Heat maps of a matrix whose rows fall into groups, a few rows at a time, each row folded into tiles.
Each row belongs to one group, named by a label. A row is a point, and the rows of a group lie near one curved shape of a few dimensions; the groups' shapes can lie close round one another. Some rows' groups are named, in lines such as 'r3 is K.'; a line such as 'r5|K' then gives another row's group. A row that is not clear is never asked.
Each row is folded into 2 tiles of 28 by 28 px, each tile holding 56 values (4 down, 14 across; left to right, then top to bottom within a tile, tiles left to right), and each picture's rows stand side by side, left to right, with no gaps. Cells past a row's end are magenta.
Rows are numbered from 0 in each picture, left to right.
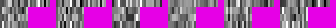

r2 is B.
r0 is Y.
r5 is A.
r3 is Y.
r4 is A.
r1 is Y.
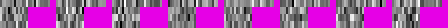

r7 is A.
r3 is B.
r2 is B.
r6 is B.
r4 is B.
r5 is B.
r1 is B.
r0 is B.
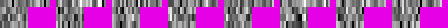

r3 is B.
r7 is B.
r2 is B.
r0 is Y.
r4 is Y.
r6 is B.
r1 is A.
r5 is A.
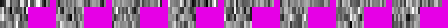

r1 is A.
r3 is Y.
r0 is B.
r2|Y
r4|B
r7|B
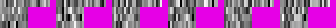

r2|Y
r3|Y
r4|Y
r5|Y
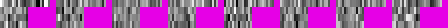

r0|Y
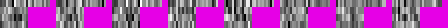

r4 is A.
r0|B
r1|A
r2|B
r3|B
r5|B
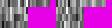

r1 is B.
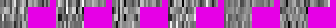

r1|B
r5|B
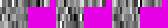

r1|A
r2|B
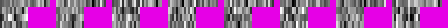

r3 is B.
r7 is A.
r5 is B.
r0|Y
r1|Y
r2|B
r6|B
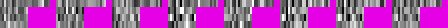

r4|B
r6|A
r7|A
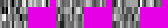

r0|A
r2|B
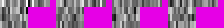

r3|B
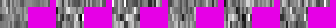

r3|A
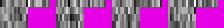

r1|B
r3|B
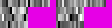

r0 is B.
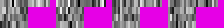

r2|A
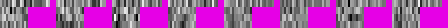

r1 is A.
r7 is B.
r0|Y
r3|Y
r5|Y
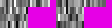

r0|B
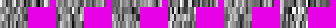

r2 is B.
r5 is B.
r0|Y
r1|Y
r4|Y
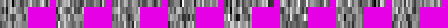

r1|Y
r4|A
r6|Y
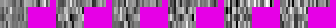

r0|A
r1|B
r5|B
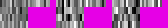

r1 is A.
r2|Y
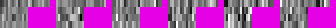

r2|A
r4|A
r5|Y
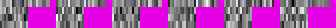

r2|B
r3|B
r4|Y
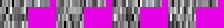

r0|B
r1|B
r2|B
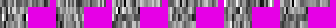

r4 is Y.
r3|B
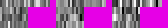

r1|Y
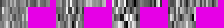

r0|A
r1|B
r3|A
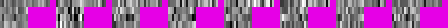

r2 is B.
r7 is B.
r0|A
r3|B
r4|A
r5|A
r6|A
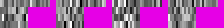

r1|Y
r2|Y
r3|B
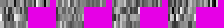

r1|Y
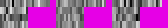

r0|B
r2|B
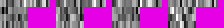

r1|B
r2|B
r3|Y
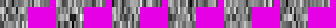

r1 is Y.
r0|B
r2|B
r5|Y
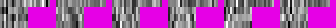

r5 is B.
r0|A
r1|A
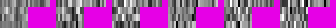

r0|A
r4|Y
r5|B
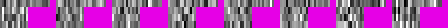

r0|A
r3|Y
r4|Y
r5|B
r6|Y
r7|A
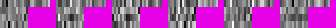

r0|B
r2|B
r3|B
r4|B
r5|B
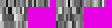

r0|B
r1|Y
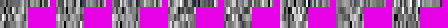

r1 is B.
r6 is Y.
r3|Y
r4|Y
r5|B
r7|B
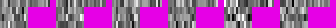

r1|B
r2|A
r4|Y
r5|B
